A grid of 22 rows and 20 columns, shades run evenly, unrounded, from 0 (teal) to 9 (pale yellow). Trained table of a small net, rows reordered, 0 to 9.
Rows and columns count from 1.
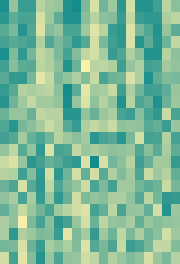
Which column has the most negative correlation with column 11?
3
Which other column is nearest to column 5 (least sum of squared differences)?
7
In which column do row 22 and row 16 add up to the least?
5
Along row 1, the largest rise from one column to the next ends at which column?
15
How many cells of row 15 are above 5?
10
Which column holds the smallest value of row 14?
11
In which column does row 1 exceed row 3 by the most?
13
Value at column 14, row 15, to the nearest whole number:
4
